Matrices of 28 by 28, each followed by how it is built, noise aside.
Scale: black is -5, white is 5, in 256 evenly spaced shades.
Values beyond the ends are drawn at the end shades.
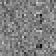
low rank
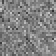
Toeplitz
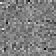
uneven rows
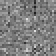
low rank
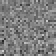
low rank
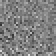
lower triangular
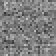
blocks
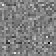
uneven rows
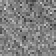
Toeplitz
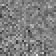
lower triangular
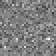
uneven rows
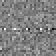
uneven rows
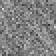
Toeplitz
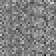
repeating rows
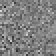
lower triangular
